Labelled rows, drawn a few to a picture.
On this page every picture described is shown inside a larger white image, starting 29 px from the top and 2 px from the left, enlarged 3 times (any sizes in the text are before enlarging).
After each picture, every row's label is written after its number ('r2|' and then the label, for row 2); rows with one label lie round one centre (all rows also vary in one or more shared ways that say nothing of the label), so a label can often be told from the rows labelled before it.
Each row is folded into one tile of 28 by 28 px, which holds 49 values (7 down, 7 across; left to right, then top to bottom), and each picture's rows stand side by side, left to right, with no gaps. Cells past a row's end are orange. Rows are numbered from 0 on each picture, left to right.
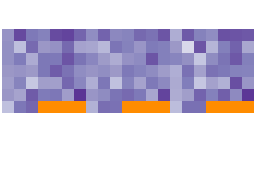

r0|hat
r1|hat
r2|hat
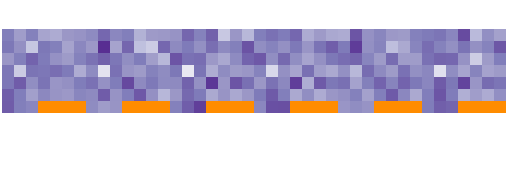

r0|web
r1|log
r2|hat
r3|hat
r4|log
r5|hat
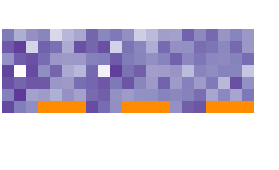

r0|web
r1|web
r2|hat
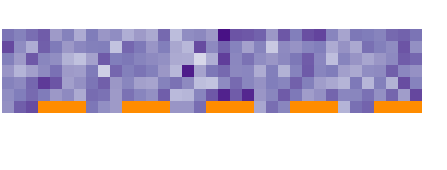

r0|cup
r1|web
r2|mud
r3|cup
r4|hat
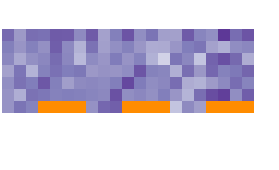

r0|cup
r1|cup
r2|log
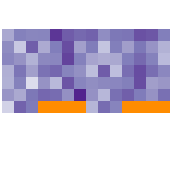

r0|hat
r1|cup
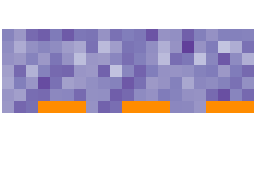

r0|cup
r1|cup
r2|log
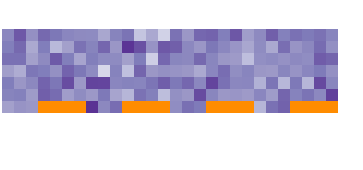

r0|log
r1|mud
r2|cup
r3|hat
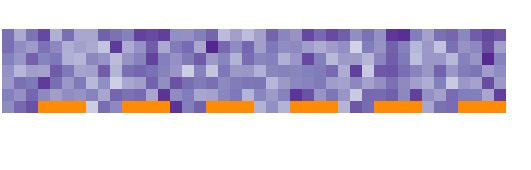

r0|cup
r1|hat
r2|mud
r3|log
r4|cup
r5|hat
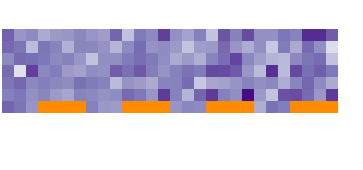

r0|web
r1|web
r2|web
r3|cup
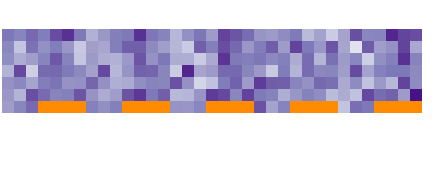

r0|cup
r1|mud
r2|mud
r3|mud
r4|hat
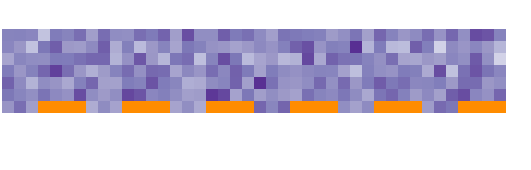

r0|web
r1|log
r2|log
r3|mud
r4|log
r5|cup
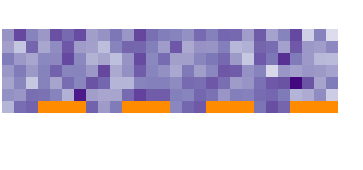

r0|hat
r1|mud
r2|cup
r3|cup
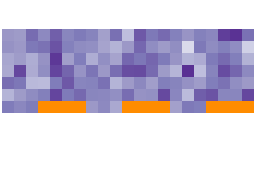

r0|mud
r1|web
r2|cup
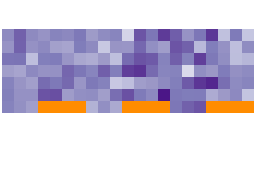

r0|log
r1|web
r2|cup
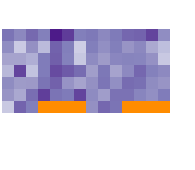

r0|cup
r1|cup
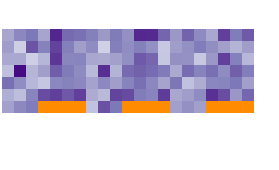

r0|mud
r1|cup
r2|log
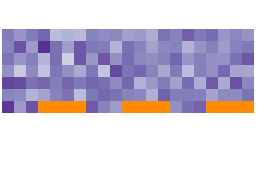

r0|mud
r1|web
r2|hat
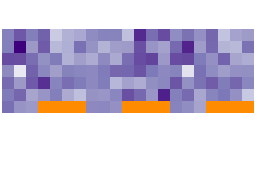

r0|log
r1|web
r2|log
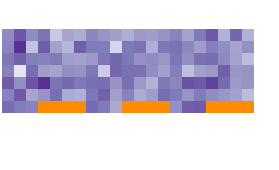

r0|log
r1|web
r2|cup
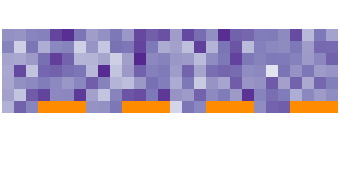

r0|cup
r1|mud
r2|hat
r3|hat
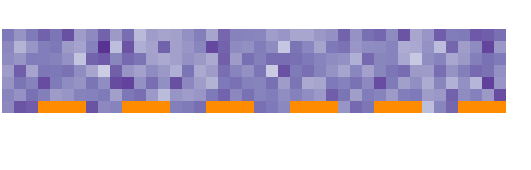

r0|cup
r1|log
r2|mud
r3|web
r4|cup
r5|hat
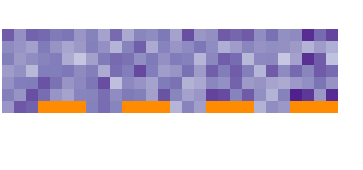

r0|cup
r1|web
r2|log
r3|log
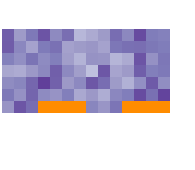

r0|cup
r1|mud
